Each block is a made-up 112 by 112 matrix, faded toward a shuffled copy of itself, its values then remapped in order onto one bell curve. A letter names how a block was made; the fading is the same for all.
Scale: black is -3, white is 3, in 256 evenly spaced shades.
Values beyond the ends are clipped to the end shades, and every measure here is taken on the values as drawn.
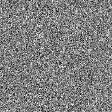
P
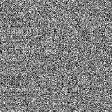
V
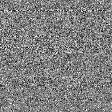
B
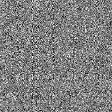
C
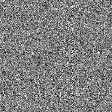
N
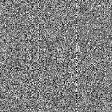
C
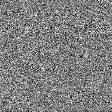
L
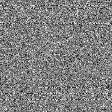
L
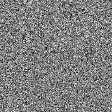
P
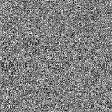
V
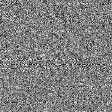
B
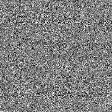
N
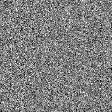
P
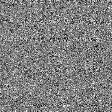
N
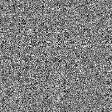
N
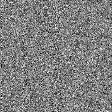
P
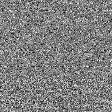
B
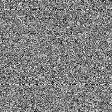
L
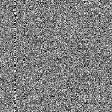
C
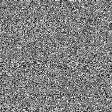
B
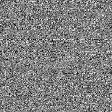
B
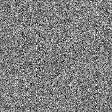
P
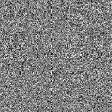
C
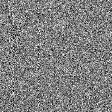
P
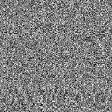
V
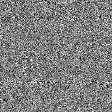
L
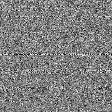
B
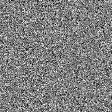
P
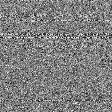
L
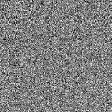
V
